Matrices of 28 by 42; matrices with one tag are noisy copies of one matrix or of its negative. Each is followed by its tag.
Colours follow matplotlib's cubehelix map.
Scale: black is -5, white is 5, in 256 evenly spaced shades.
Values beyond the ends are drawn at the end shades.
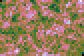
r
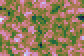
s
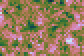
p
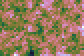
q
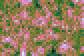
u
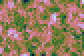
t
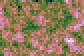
p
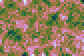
t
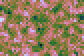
s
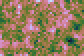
p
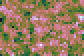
s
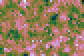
t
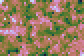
r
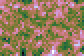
u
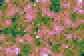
r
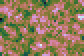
s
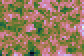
q
